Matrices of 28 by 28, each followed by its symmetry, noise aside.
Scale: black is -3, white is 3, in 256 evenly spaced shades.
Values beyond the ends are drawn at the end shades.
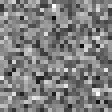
no symmetry.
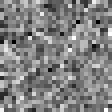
antisymmetric.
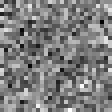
symmetric.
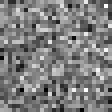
symmetric across the other diagonal.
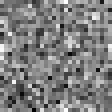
symmetric across the other diagonal.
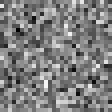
same after a half turn.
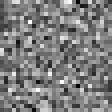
same after a half turn.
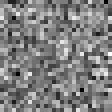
antisymmetric.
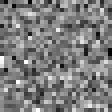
no symmetry.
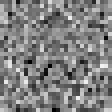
mirrored left to right.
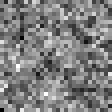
symmetric across the other diagonal.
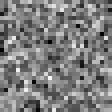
no symmetry.
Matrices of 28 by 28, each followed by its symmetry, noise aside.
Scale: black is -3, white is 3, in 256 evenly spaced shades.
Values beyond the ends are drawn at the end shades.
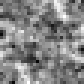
same after a half turn.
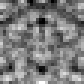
mirrored left to right.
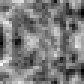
mirrored top to bottom.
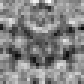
mirrored left to right.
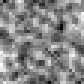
same after a half turn.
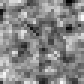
no symmetry.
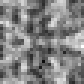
mirrored top to bottom.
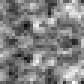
mirrored top to bottom.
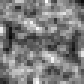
same after a half turn.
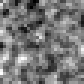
no symmetry.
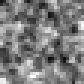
no symmetry.
